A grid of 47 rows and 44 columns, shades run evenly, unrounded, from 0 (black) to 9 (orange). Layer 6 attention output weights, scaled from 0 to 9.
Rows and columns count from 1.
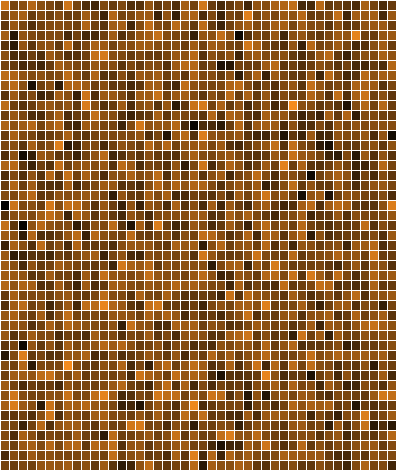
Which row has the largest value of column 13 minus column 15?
23
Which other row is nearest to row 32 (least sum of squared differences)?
30
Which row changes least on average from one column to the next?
7
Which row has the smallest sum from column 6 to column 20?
16
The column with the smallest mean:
39
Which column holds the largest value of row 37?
8
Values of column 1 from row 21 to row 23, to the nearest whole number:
0 3 7
